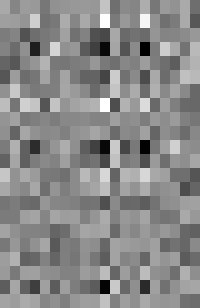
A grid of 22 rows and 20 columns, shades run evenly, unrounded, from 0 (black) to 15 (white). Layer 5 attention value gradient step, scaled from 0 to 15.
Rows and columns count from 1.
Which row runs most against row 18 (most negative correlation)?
1
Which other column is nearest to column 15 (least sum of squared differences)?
11
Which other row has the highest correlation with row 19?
9
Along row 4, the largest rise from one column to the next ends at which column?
12
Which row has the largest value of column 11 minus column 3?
2
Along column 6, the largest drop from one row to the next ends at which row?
5
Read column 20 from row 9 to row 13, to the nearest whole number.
7 8 8 10 5
